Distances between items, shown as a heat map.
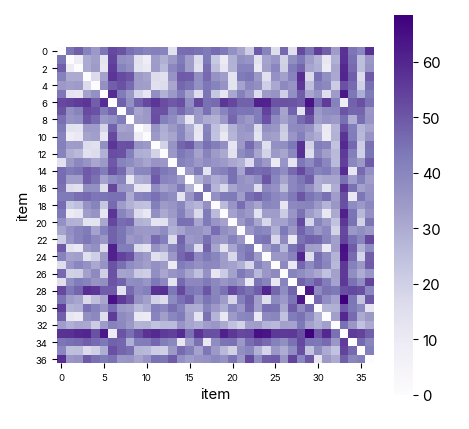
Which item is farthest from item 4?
28
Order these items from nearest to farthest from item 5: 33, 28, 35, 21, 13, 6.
35, 13, 21, 28, 6, 33
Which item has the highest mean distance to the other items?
33
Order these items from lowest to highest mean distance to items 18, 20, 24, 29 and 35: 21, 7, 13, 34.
13, 21, 34, 7
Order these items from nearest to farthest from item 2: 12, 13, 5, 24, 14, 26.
5, 26, 12, 24, 13, 14
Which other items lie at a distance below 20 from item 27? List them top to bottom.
0, 13, 22, 25
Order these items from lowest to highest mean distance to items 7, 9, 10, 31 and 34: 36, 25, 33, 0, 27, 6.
36, 25, 27, 0, 6, 33
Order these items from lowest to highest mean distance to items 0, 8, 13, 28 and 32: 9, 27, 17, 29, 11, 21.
27, 21, 9, 17, 11, 29
